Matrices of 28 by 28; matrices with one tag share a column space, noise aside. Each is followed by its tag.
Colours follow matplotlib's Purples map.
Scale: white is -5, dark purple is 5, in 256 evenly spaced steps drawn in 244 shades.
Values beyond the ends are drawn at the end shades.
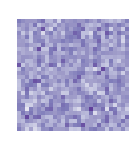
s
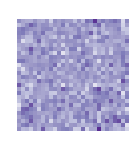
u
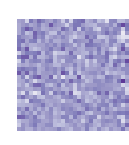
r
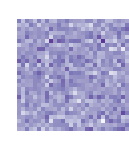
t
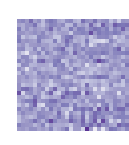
u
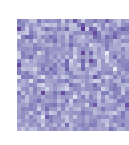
r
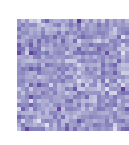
u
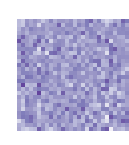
u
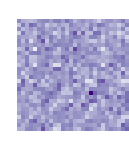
s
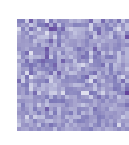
r
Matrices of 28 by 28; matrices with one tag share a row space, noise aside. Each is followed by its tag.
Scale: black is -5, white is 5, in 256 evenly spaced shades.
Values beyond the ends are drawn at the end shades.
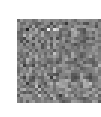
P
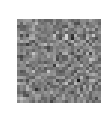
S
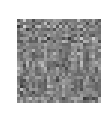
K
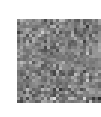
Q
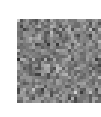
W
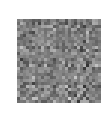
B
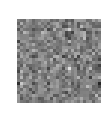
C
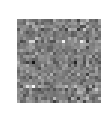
B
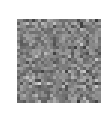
B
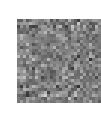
S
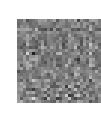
S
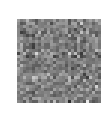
B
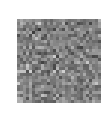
Q
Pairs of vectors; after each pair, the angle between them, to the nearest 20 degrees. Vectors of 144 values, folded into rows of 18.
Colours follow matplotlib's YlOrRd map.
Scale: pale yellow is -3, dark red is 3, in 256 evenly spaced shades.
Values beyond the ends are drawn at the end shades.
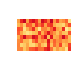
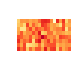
80 degrees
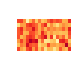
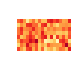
20 degrees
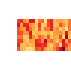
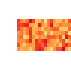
40 degrees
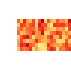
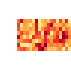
140 degrees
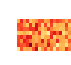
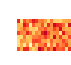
140 degrees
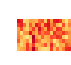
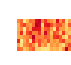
60 degrees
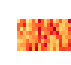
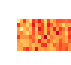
60 degrees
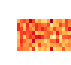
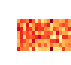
20 degrees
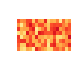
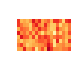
120 degrees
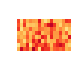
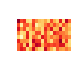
60 degrees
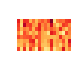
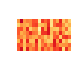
120 degrees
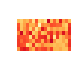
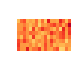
60 degrees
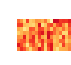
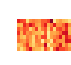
140 degrees
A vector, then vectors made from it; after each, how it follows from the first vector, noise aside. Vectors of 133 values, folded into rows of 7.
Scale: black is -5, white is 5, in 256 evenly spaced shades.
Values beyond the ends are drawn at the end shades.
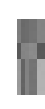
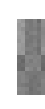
reversed, shrunk.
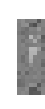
wrapped around, partly zeroed.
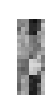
wrapped around, negated, scaled up.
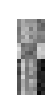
negated, scaled up.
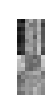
reversed, negated, scaled up.
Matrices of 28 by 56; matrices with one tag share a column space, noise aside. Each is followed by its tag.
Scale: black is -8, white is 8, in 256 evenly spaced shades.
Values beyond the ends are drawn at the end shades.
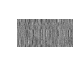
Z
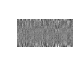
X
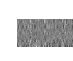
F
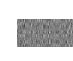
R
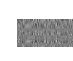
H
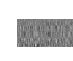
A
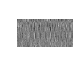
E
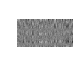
H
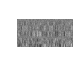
A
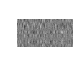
R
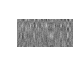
E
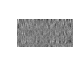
H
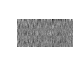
H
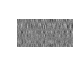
R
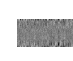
X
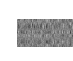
R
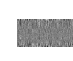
X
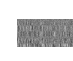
A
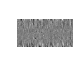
X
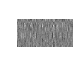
E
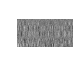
A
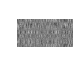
R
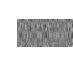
E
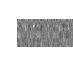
E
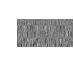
A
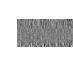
X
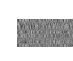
R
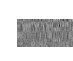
E
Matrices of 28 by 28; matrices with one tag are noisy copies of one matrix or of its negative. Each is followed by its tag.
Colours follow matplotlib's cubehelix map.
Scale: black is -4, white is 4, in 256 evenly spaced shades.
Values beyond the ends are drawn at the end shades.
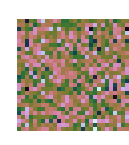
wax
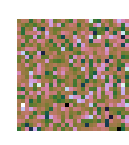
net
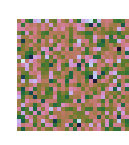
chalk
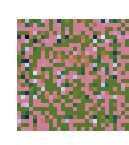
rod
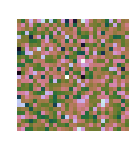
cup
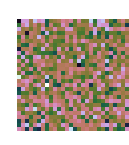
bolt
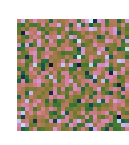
chalk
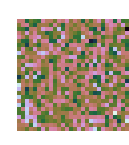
wax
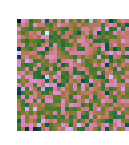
bolt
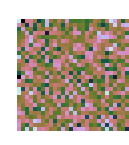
bolt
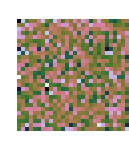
bolt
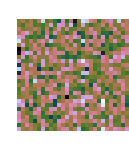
cup
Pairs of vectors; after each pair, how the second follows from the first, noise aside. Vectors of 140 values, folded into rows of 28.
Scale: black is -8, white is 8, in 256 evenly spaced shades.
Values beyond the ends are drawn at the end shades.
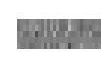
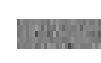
partly zeroed.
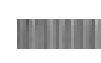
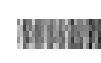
reversed, scaled up.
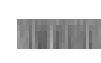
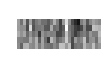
reversed, scaled up.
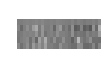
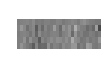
negated, partly zeroed.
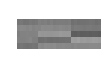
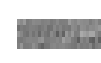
negated, partly zeroed.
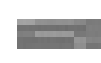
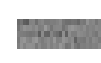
negated, partly zeroed.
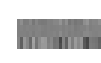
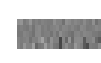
partly zeroed.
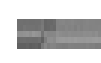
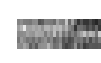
reversed, scaled up.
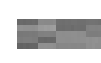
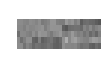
reversed.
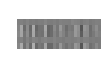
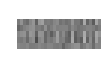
reversed.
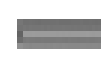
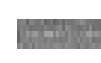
partly zeroed.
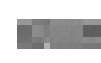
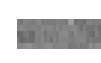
reversed, shrunk.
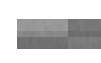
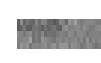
negated, partly zeroed.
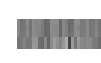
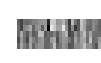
reversed, scaled up.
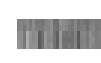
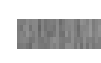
reversed, shrunk.
